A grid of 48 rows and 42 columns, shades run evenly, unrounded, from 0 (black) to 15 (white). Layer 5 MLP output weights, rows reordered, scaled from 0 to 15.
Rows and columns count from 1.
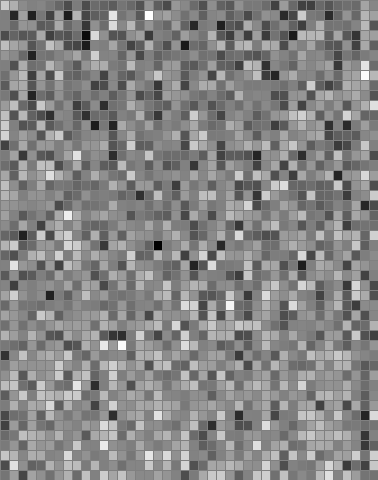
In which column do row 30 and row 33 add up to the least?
6
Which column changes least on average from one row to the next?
16
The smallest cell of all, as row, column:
25, 18
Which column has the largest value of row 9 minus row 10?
35
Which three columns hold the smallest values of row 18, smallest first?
38, 33, 31
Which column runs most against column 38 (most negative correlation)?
41
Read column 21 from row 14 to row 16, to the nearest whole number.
5 4 6
